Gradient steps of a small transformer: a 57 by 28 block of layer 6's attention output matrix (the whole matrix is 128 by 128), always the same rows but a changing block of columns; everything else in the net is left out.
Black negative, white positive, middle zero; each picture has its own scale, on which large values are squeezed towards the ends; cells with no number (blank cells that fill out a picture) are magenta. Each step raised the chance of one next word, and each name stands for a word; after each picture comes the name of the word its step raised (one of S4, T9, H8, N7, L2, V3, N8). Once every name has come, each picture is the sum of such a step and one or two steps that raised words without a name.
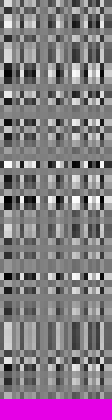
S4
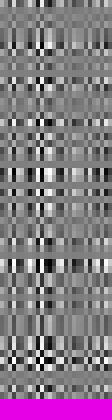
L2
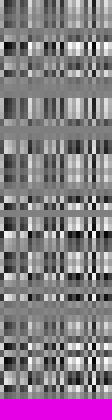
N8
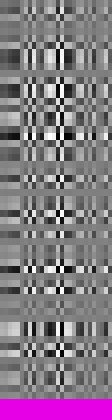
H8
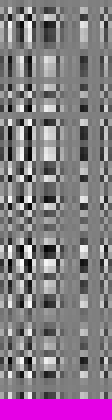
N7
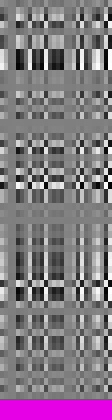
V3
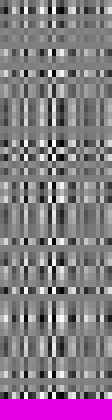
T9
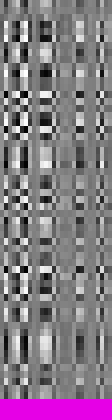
S4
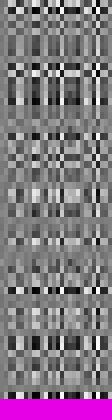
T9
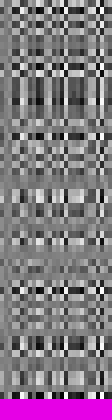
T9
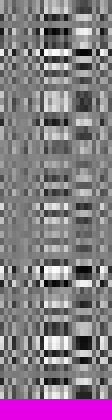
L2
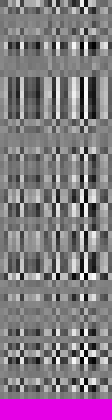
N8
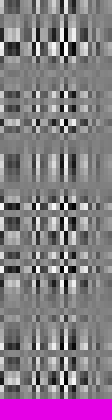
N8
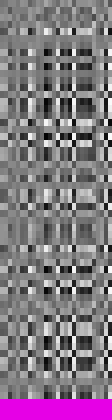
N7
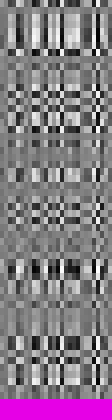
L2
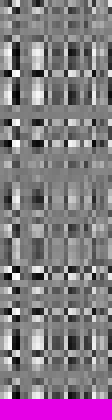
S4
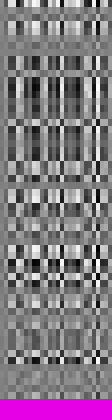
N7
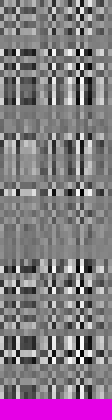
L2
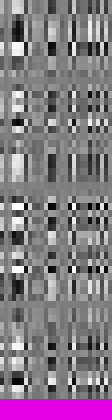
N8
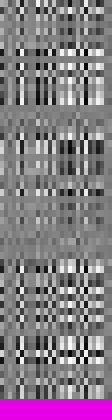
L2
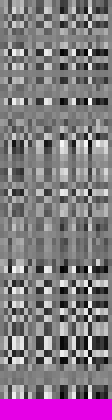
L2
